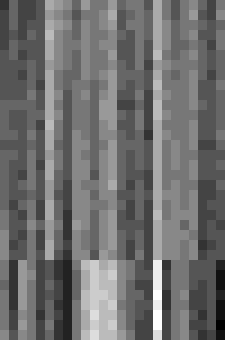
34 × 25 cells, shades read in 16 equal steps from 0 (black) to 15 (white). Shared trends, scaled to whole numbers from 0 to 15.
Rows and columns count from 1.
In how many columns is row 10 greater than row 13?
5
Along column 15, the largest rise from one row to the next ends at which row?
27
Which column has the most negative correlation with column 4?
8
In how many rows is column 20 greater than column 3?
26
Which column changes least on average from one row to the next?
20
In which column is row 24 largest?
18
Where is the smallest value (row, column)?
33, 25
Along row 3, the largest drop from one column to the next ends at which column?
14
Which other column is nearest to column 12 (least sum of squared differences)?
10
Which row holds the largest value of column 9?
23
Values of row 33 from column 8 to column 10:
2 7 10
